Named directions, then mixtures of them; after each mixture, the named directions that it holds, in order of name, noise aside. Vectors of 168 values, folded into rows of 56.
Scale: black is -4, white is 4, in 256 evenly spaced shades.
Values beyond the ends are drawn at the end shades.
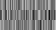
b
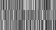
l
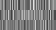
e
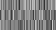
b, e, l.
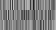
b, e.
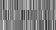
b, e, l.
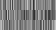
b, e.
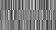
e, l.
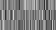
b, e, l.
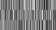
e, l.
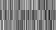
b, l.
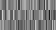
b, e, l.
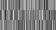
b, e, l.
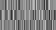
b, e, l.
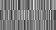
e.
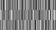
b, e, l.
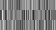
b, l.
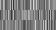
e.
